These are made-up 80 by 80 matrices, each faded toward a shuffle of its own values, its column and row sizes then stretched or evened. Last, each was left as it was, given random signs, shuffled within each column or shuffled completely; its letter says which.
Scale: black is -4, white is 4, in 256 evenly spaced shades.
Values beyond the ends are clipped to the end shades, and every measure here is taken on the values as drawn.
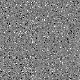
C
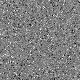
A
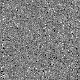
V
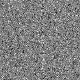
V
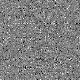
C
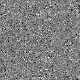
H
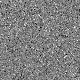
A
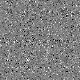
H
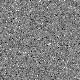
A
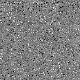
C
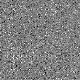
C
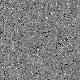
H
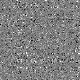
C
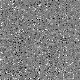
H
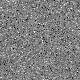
A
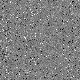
V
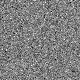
A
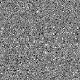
C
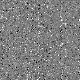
V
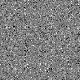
C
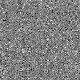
C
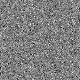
V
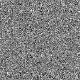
H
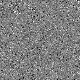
V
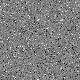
A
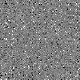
C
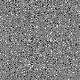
C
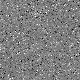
A
